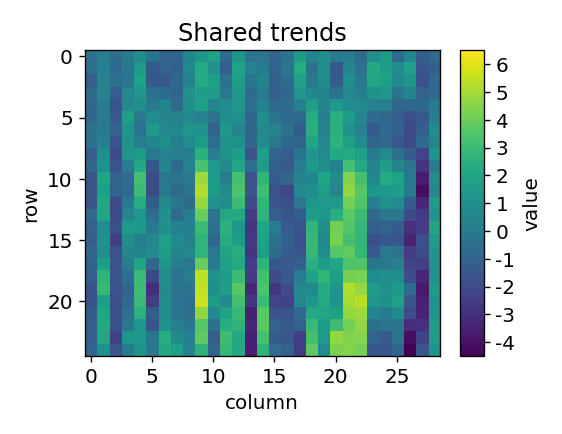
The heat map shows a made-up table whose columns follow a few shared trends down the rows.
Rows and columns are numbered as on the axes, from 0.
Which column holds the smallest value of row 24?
26
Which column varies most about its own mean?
22
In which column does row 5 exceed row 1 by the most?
20
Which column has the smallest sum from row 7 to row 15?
27
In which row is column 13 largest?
1
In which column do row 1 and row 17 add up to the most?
9
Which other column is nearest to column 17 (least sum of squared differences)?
23
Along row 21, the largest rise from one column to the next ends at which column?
14
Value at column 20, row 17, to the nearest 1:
2
